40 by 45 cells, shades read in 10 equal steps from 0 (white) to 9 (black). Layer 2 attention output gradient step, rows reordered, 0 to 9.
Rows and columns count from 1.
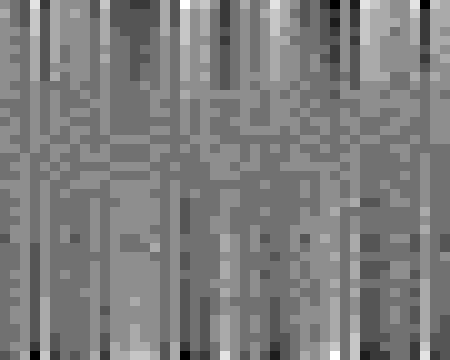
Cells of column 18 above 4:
19
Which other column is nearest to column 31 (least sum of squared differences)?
13
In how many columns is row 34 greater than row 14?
20
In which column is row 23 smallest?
36
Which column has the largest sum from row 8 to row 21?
34
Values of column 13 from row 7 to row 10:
5 5 5 5
